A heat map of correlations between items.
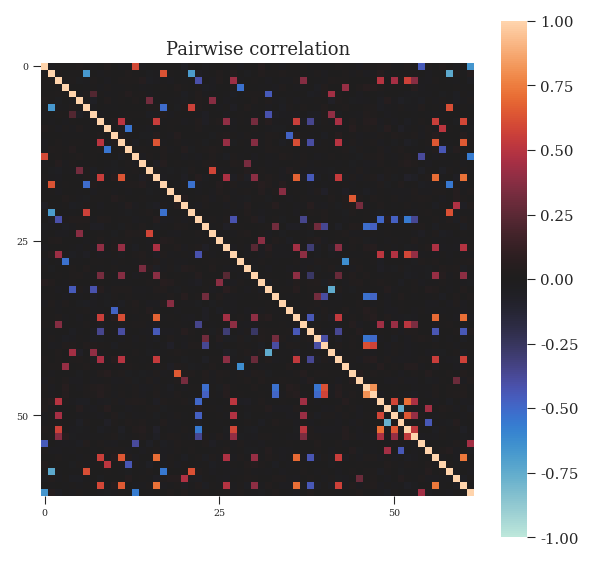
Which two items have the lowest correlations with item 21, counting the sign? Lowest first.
1, 17
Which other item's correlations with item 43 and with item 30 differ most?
28
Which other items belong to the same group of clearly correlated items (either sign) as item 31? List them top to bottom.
25
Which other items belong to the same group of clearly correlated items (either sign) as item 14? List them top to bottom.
29
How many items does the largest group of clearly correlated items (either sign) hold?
10
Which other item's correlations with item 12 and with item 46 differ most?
47
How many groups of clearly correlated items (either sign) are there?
16
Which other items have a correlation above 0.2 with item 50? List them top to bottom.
2, 27, 37, 48, 52, 53
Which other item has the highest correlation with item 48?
52
